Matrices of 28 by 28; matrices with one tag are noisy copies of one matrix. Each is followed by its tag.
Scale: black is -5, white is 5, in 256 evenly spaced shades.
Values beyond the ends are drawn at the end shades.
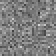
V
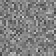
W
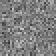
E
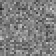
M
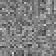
V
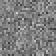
E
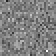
E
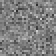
M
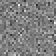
W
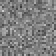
V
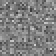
M
